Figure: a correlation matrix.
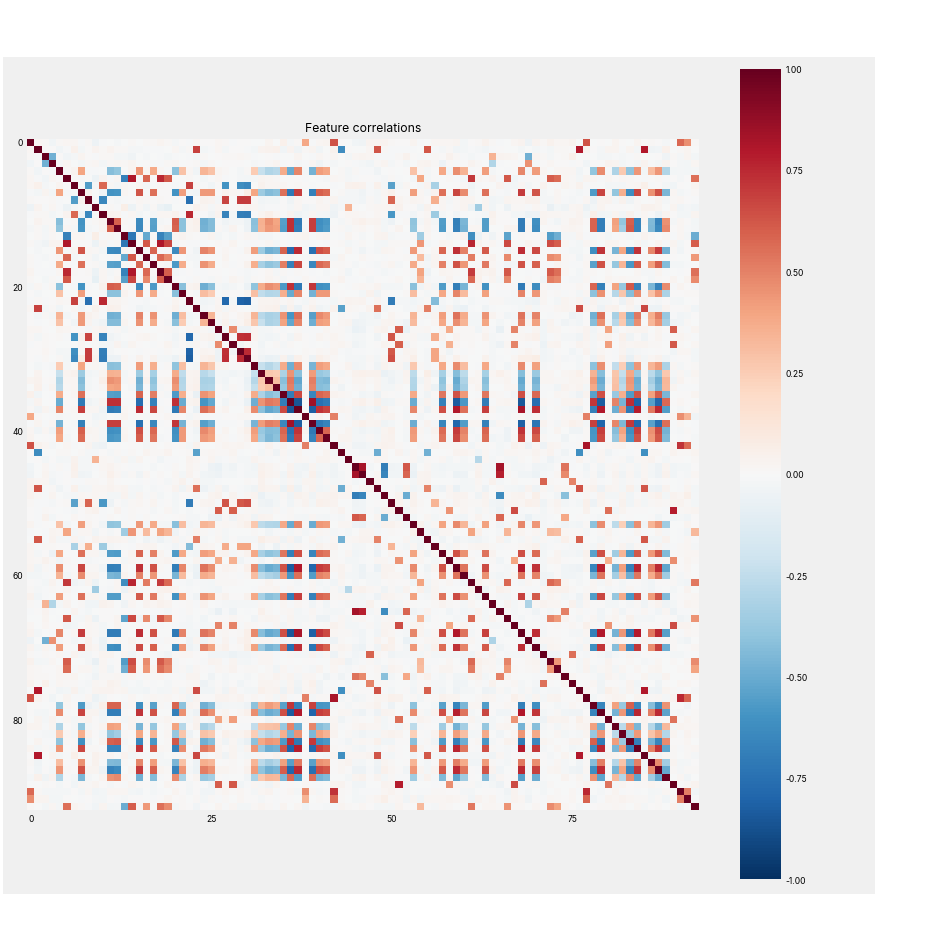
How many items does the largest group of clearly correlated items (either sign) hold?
36
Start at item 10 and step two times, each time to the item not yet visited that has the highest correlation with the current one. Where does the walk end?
6
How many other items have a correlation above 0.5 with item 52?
3
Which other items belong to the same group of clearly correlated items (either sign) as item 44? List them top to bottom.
9, 62
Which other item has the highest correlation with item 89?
51
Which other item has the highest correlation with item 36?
39
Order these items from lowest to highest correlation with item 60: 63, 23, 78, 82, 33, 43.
78, 33, 23, 43, 82, 63
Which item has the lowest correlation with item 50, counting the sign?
22
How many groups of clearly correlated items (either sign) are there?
10
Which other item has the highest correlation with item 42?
77
